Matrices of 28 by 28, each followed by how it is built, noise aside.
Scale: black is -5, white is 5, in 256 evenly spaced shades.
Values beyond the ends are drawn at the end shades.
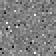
sparse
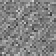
Hankel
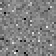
sparse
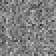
noise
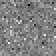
sparse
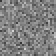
noise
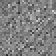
Hankel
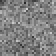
smooth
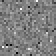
sparse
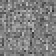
blocks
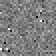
sparse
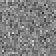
noise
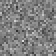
noise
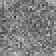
smooth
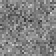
smooth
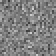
noise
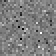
sparse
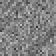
Hankel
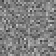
blocks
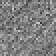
Hankel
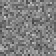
noise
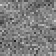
smooth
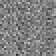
repeating rows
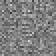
blocks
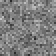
smooth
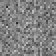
repeating rows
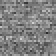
blocks
